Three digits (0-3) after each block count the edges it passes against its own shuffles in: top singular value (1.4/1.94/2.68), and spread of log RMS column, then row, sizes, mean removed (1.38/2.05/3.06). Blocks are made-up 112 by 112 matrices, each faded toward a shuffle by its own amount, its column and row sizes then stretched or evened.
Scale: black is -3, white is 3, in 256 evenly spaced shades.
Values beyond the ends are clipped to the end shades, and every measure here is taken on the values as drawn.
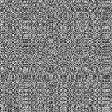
3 2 2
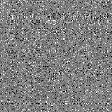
2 1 2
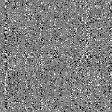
2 2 1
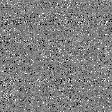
0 1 2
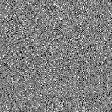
2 1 0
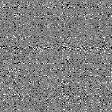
2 2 3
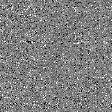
0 2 2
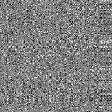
2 1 1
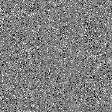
0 2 0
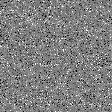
0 0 1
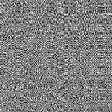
3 0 2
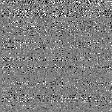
0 2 3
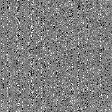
1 3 0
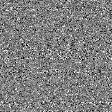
0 0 2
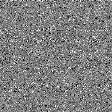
1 1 2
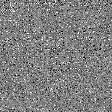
0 0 2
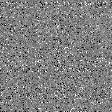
0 1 2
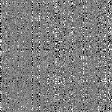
2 3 2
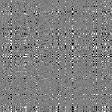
3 3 3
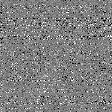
0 1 3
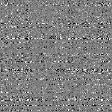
2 2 3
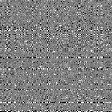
3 2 3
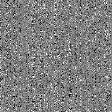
1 3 0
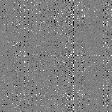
2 3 2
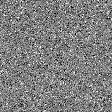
1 0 0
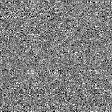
2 0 2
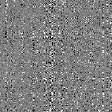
2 3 2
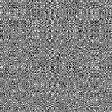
3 1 2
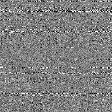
2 1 3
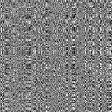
3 3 1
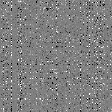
0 3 2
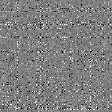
2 2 3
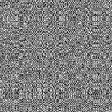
3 1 1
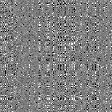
3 3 2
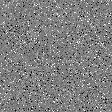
0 0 1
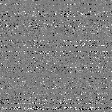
0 1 3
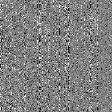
2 3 0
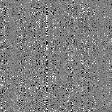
2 3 2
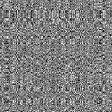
3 2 2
